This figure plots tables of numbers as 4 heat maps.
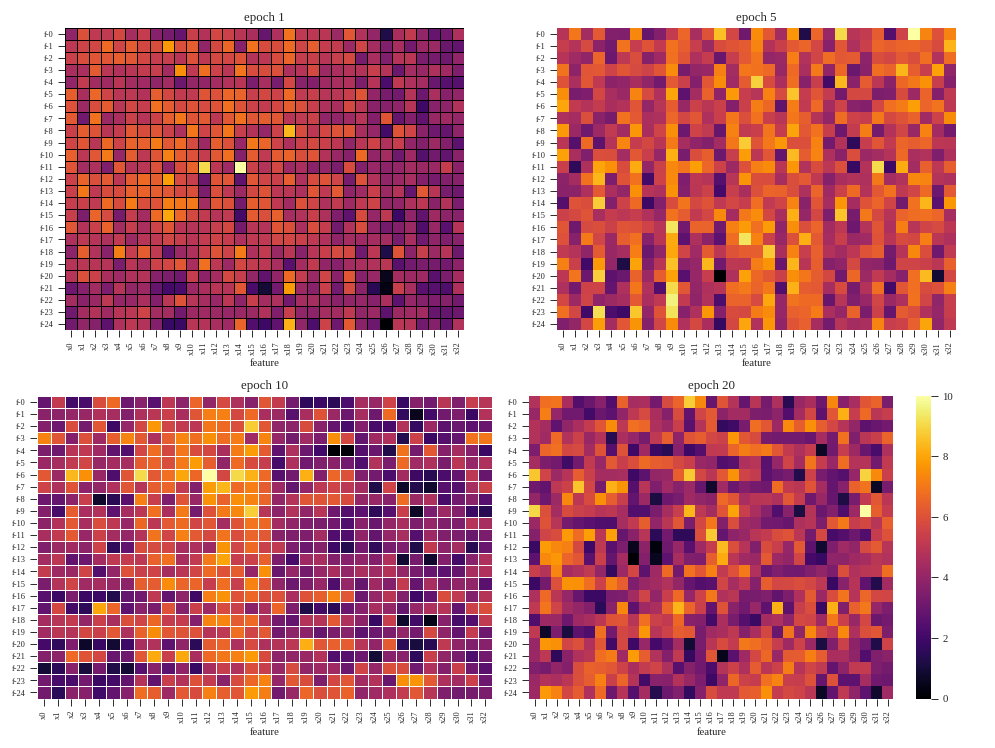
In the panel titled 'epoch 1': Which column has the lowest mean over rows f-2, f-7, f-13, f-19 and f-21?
x31
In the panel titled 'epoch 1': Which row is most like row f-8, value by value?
f-2
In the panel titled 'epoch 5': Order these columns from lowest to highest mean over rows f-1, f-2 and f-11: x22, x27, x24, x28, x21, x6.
x24, x27, x22, x21, x6, x28
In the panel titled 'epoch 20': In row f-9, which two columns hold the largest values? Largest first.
x30, x0
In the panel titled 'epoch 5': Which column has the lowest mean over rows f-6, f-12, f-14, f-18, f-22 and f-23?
x7
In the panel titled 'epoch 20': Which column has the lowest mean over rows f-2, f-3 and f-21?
x17
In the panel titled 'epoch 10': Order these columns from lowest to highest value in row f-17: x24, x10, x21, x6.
x21, x6, x10, x24
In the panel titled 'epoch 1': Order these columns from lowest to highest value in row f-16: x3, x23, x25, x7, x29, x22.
x29, x22, x25, x23, x7, x3
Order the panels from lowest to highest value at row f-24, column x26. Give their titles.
epoch 1, epoch 20, epoch 10, epoch 5
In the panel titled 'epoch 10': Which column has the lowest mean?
x27
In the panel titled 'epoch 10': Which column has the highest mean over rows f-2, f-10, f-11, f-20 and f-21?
x15
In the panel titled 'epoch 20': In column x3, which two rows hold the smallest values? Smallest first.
f-19, f-5
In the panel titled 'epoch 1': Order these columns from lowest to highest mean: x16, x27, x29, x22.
x29, x27, x22, x16
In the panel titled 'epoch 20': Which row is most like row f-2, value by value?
f-21
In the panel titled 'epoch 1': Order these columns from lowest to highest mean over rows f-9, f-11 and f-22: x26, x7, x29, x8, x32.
x32, x29, x26, x8, x7
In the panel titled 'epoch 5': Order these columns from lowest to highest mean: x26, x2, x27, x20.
x27, x2, x20, x26
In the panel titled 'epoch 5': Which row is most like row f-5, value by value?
f-8
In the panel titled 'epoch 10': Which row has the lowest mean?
f-22
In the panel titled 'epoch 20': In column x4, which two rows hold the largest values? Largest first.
f-7, f-15
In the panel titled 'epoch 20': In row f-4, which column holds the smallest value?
x26
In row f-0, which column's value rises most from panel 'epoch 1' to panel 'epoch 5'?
x29
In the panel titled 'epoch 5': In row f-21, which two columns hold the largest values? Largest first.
x9, x19
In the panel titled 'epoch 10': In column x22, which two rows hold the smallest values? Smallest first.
f-4, f-12
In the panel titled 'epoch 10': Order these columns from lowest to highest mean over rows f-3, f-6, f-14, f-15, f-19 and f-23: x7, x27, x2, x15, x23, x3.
x23, x27, x2, x3, x15, x7
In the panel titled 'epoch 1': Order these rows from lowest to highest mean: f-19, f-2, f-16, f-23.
f-23, f-19, f-16, f-2
